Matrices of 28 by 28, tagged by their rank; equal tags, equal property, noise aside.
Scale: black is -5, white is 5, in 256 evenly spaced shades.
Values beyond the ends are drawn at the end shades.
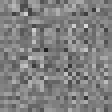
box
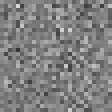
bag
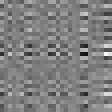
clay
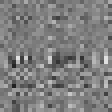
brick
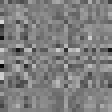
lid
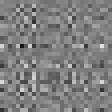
lid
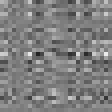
lid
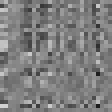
lid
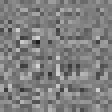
brick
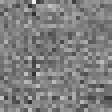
bag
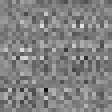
box
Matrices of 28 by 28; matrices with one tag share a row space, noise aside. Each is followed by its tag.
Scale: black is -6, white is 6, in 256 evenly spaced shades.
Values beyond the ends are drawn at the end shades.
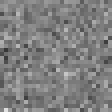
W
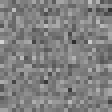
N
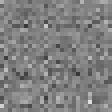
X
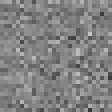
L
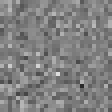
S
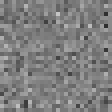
W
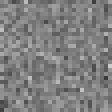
W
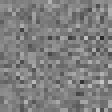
L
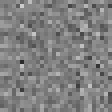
L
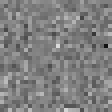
W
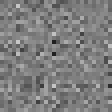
S
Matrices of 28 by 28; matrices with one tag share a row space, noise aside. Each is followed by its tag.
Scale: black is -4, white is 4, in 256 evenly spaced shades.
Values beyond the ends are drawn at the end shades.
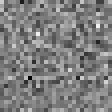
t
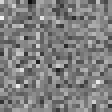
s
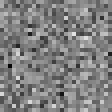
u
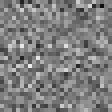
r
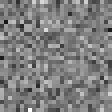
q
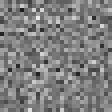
q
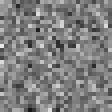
s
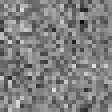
u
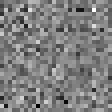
s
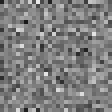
s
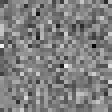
s
